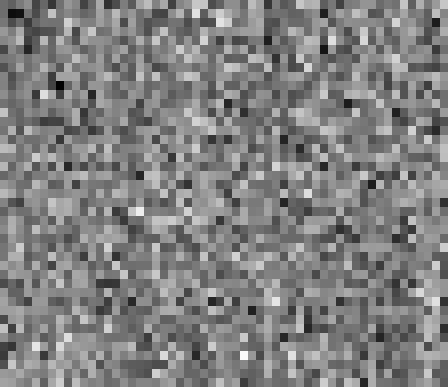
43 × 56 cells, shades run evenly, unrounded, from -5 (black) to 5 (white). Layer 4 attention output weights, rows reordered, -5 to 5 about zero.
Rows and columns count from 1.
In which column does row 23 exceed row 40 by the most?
25
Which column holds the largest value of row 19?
35
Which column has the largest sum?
20
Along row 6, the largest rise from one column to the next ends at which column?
42
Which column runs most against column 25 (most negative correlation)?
3
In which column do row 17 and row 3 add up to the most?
50
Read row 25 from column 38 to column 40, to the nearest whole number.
-2 1 1
